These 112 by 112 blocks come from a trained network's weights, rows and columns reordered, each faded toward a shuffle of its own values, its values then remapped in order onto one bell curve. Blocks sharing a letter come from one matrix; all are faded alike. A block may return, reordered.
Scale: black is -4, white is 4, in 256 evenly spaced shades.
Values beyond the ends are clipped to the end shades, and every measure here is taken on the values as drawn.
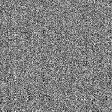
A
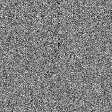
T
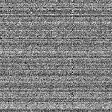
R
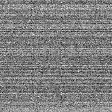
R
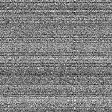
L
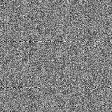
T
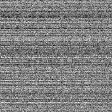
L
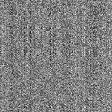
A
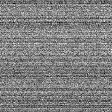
L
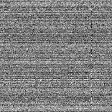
R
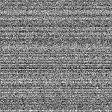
L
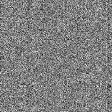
A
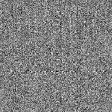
A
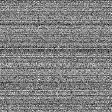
L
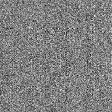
A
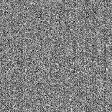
T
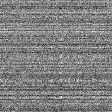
L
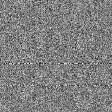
T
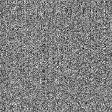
A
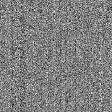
A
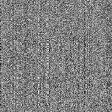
A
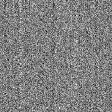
A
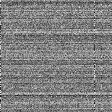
R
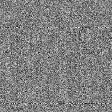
T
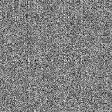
A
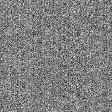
A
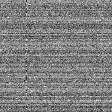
R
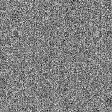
T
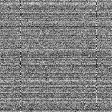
R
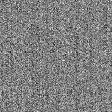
T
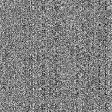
A
